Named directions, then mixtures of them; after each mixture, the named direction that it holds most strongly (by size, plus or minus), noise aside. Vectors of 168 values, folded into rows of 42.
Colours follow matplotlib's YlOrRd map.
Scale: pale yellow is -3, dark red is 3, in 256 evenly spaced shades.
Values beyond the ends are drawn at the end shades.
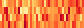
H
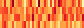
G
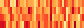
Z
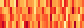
Z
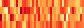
H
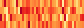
H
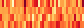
G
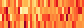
H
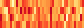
Z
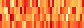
G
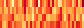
G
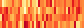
H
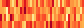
G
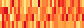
G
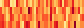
Z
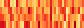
Z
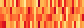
Z
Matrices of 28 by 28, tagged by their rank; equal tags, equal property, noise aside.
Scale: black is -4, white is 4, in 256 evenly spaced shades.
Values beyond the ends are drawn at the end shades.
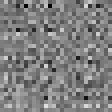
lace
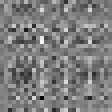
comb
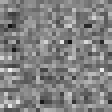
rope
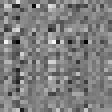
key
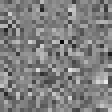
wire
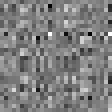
comb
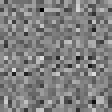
rope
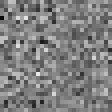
wire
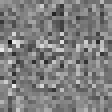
rope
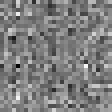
lace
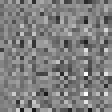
key
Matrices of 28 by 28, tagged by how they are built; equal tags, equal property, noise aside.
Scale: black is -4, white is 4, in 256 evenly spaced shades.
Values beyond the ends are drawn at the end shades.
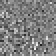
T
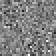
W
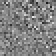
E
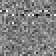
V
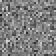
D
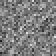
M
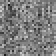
D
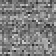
D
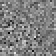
T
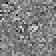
W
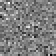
W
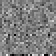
V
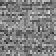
D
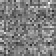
D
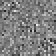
W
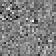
W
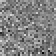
T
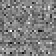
V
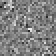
W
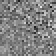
E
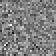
T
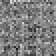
D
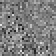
T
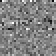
V
